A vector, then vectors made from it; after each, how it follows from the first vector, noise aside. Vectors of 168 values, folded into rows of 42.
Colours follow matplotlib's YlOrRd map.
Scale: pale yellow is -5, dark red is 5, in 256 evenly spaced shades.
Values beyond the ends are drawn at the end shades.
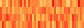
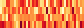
wrapped around, scaled up.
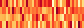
negated, scaled up.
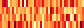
wrapped around, negated, scaled up.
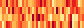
negated, scaled up.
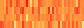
reversed, partly zeroed.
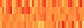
reversed, partly zeroed.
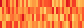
negated.
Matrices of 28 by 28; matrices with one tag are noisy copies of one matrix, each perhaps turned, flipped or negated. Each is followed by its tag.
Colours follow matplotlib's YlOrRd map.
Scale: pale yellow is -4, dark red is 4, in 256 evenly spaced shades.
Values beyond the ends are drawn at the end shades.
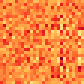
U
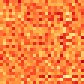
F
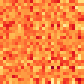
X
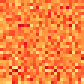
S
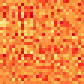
U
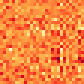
U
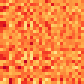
X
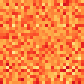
S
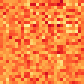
U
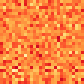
S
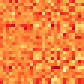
X
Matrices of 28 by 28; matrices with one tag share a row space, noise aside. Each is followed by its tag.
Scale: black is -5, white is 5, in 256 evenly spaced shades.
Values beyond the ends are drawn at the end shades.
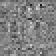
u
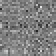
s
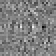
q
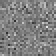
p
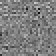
s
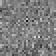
s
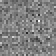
s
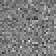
q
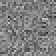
p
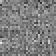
s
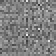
s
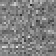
u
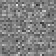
u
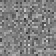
q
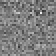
u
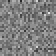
q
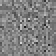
q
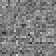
u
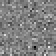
q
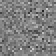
q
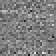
u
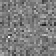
p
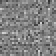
s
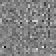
q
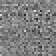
s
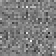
s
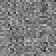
p
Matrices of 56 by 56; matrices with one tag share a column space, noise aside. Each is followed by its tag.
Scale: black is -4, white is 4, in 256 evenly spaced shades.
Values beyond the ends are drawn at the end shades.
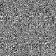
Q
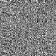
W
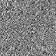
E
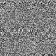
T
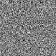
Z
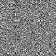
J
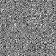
Q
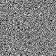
J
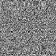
E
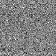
J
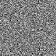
J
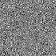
J
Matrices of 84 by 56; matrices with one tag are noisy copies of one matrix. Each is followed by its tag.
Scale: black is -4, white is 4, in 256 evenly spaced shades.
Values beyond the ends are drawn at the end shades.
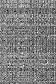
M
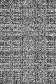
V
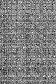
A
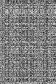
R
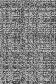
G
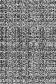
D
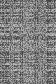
V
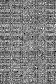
V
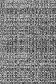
M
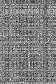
R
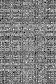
V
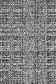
V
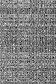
M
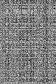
R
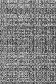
M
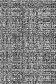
G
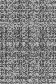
D
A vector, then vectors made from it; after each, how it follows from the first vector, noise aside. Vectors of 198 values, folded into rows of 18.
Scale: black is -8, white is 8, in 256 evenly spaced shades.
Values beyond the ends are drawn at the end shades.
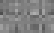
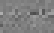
negated, partly zeroed.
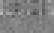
negated, partly zeroed.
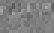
wrapped around, negated, partly zeroed.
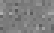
negated, partly zeroed.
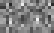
wrapped around, negated, scaled up.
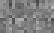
reversed.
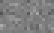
partly zeroed.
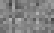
reversed.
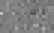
negated, partly zeroed.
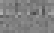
negated, partly zeroed.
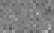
wrapped around, negated, partly zeroed.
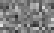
wrapped around, negated, scaled up.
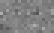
negated, partly zeroed.
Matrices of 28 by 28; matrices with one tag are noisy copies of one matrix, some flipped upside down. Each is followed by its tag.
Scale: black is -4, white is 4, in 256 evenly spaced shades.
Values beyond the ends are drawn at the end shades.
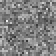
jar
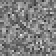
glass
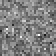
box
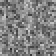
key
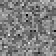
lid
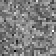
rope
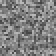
lid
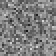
lid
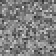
box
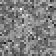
rope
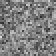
rope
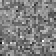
box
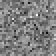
jar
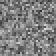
box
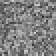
rope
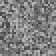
rope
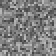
lid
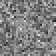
rope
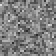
glass
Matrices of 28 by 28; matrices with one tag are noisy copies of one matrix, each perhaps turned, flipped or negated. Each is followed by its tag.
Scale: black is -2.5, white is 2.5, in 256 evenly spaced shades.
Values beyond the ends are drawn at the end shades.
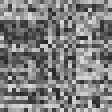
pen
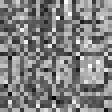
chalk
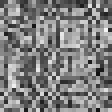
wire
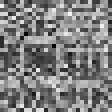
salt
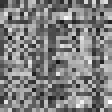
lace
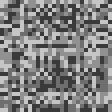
lace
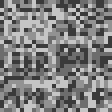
salt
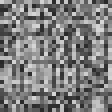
wire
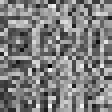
chalk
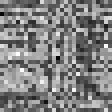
pen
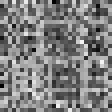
salt
